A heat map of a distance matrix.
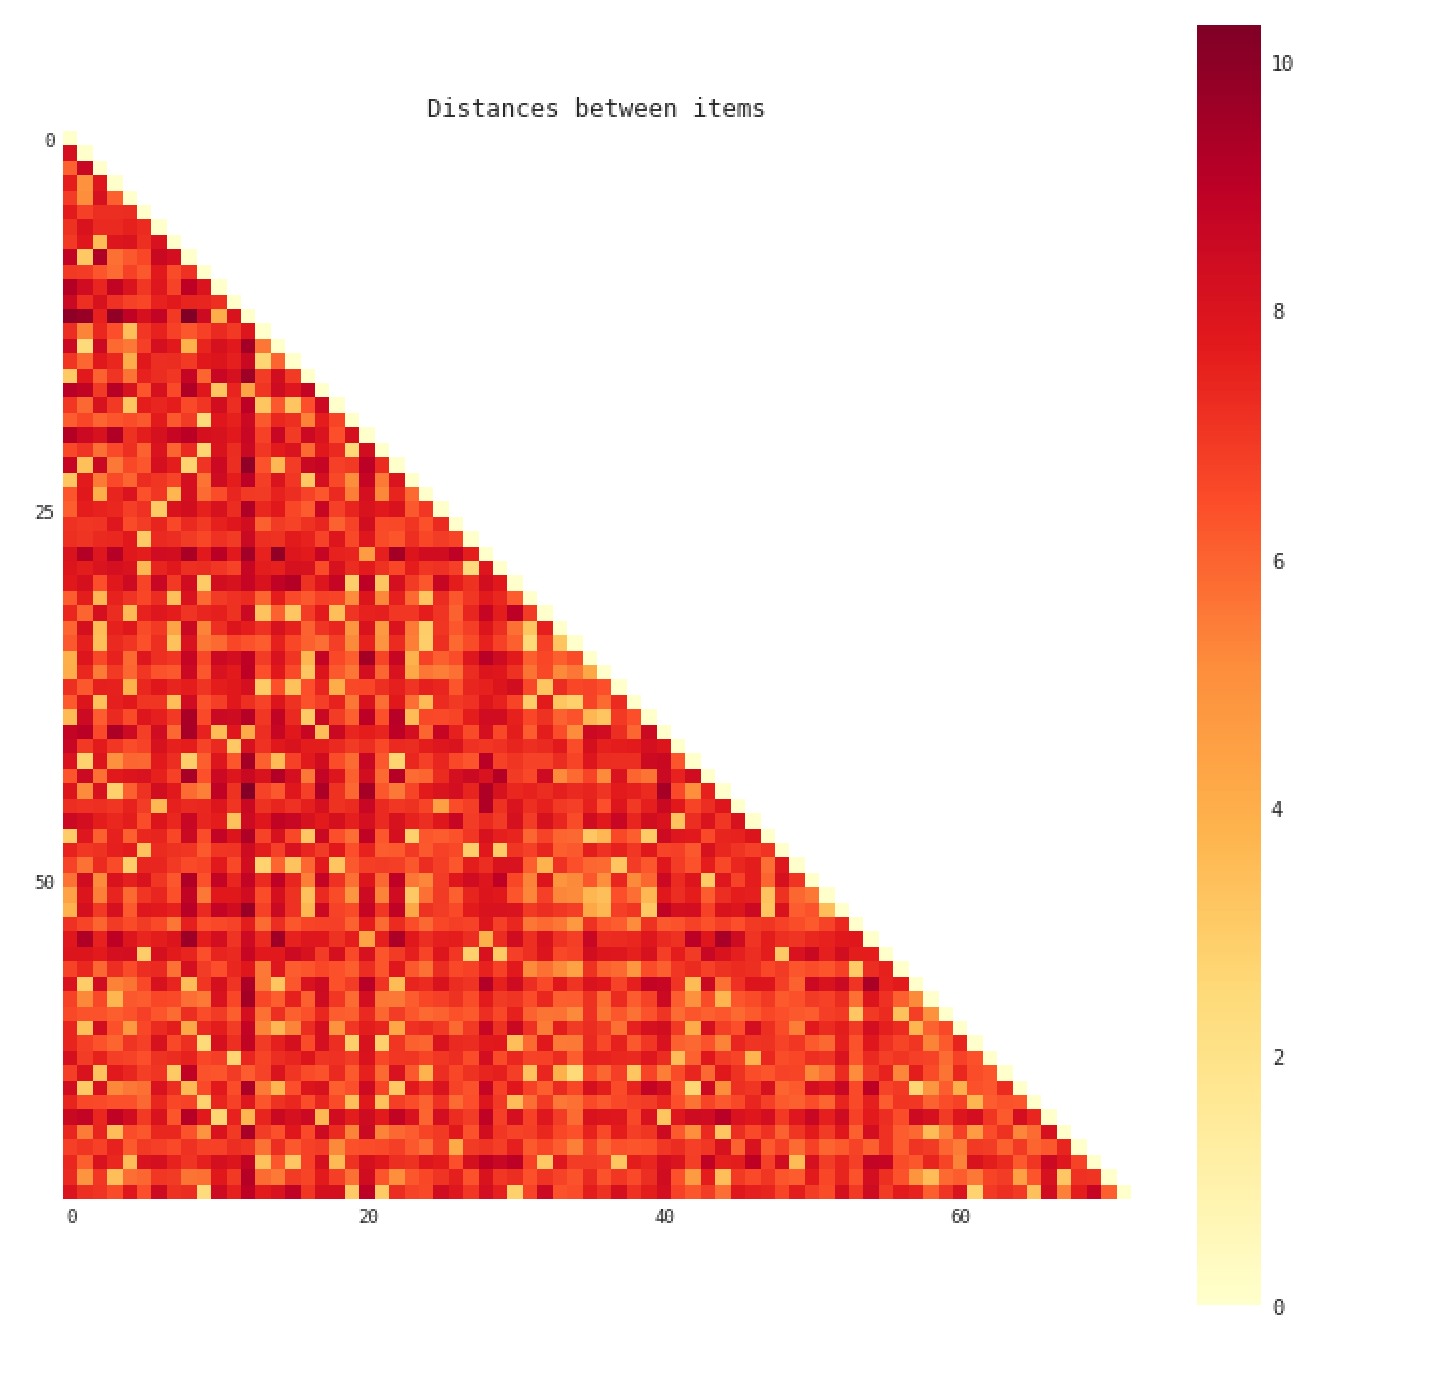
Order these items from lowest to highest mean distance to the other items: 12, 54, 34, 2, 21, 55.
34, 21, 2, 55, 54, 12
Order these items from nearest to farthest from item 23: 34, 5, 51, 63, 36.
51, 36, 34, 63, 5
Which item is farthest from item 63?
8
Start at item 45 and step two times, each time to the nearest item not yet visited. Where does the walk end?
25
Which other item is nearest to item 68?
26
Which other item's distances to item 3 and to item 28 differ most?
44
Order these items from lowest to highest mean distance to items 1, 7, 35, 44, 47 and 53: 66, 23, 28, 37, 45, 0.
23, 0, 37, 45, 66, 28
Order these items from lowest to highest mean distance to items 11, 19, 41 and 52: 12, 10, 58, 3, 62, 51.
62, 51, 58, 3, 10, 12
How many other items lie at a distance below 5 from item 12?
4
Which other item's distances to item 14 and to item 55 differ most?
1
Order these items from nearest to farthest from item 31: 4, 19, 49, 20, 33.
33, 19, 49, 4, 20
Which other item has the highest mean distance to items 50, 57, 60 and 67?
12
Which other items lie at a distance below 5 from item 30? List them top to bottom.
9, 19, 21, 61, 65, 71
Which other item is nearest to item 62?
11
